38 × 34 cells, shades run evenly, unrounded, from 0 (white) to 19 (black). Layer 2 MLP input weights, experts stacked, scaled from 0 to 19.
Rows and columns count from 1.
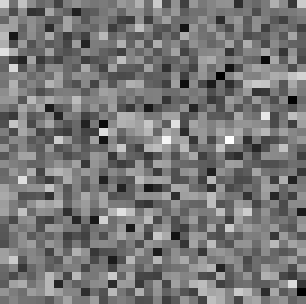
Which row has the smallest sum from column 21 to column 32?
17
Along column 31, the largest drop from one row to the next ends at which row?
31
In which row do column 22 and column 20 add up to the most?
14
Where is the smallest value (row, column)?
18, 26
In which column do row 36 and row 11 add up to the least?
33
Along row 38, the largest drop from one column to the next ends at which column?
24
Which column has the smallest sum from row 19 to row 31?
3
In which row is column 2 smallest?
9
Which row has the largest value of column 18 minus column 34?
32
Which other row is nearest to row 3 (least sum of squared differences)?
21
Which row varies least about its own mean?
12
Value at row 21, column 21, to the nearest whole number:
11
